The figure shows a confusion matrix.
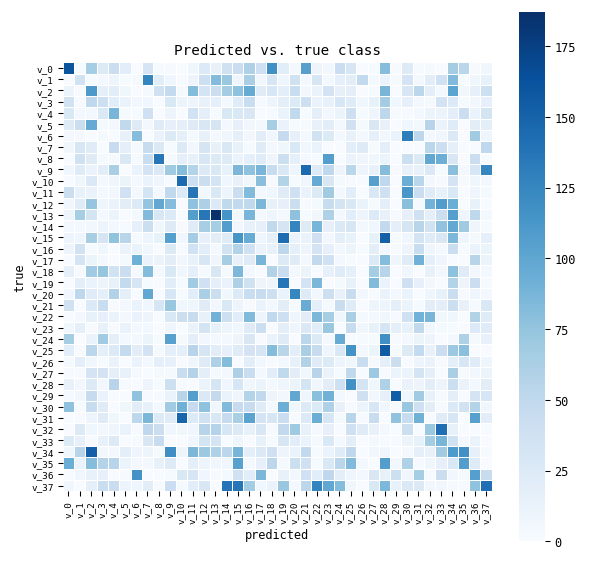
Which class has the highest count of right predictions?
v_13
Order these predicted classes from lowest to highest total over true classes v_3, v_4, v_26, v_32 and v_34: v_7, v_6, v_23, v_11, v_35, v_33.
v_6, v_23, v_7, v_11, v_35, v_33
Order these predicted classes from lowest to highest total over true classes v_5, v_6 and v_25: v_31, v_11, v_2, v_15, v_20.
v_20, v_15, v_11, v_31, v_2
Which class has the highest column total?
v_34
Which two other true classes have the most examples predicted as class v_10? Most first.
v_31, v_30
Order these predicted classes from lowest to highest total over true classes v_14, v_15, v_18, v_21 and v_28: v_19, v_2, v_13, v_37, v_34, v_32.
v_37, v_32, v_13, v_2, v_19, v_34
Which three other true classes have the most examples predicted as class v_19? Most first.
v_15, v_30, v_37
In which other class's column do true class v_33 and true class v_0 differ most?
v_18
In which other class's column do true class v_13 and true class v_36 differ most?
v_12
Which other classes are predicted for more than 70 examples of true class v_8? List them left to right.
v_23, v_32, v_33
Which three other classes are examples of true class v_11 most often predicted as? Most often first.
v_30, v_16, v_23
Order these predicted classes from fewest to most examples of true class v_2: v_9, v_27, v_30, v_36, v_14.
v_27, v_36, v_30, v_9, v_14
